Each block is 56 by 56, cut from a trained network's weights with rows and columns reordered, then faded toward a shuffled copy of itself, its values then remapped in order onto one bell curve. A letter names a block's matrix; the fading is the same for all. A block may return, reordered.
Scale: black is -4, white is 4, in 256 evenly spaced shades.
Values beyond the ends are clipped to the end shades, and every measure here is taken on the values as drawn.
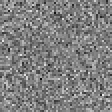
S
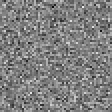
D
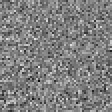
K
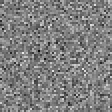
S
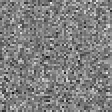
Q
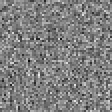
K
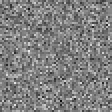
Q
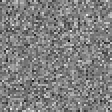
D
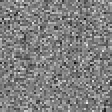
S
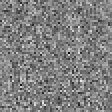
Q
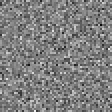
S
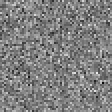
D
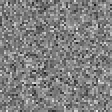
Q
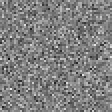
S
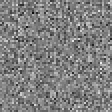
K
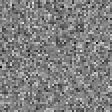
D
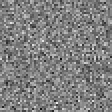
S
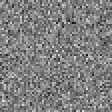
K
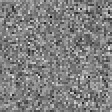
Q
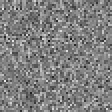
S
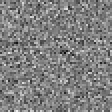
K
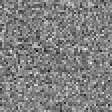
D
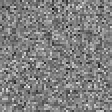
Q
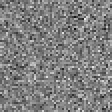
Q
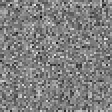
K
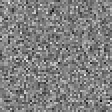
S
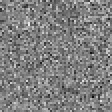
Q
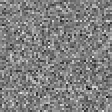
S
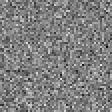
D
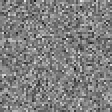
Q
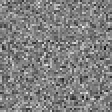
K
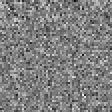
Q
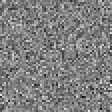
Q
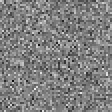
D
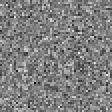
S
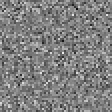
D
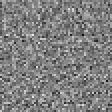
K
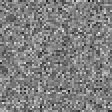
S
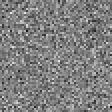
K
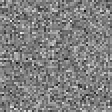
S
